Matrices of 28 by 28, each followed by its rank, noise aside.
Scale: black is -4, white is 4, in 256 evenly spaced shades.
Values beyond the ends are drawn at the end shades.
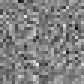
seven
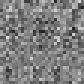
four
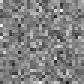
eight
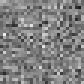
five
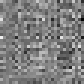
four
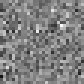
eight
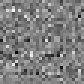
six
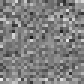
six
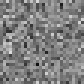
six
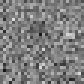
seven
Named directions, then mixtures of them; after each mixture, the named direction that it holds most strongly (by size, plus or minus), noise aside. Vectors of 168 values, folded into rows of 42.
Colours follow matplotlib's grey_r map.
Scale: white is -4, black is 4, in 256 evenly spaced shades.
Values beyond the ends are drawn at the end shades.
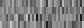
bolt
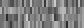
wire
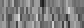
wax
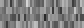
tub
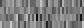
bolt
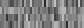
wire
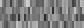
tub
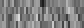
wax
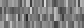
wire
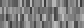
wire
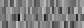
tub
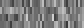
wire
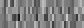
wax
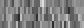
wax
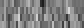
wax
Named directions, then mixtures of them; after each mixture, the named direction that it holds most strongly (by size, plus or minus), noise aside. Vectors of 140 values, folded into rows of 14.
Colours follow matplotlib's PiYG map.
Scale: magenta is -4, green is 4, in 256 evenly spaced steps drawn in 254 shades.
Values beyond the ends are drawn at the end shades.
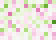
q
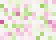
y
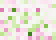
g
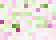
y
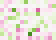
g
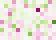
q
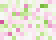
y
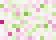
y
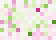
q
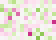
y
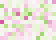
y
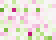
g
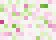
y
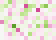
q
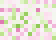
g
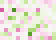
g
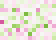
g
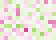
y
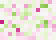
y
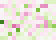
y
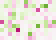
q
